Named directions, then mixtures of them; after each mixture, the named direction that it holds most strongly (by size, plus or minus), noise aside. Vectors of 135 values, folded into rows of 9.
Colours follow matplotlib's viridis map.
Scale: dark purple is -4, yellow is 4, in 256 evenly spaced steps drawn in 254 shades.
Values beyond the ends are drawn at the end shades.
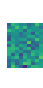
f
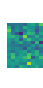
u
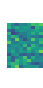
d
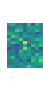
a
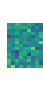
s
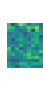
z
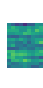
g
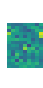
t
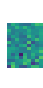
f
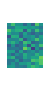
a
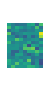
t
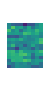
g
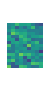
d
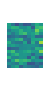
g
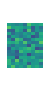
s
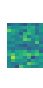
u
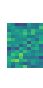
f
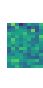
z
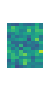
g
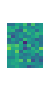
a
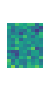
s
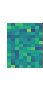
s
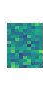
f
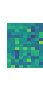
s
